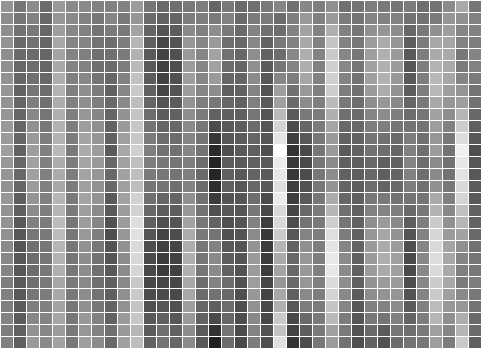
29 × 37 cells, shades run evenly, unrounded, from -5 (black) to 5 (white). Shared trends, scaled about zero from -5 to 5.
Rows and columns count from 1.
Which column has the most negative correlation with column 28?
4
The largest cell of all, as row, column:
13, 22
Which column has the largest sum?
11
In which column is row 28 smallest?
17
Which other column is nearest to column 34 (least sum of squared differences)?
26
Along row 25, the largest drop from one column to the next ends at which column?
12
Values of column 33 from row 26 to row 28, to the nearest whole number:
0 0 0
